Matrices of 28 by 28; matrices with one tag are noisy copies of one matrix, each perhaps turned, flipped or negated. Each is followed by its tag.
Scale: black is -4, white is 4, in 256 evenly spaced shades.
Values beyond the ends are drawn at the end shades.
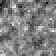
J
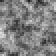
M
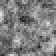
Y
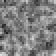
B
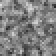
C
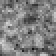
Y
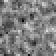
C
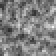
C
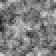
M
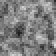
Y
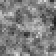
M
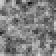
B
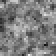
M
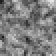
J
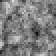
Y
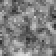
M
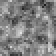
Y
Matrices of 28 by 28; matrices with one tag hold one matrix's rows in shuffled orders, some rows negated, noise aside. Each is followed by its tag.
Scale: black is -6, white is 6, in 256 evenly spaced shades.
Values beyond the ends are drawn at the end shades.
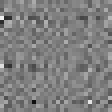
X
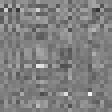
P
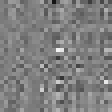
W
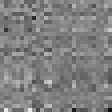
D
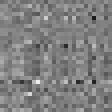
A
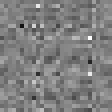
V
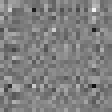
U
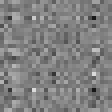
U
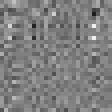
U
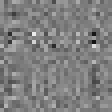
U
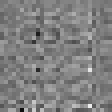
V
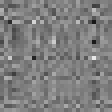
U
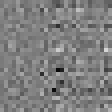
W
